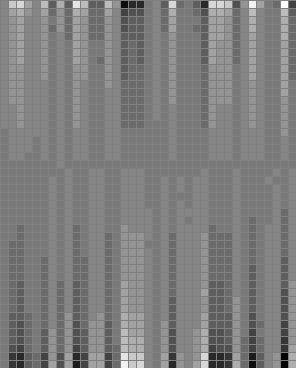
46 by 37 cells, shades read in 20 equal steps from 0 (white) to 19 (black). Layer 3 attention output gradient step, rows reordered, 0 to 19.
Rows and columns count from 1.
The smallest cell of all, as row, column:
1, 36
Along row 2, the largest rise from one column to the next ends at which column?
37
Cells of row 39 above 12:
1
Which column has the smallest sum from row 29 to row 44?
16
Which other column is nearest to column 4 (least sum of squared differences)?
33
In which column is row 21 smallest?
8
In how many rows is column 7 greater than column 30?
7
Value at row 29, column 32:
11
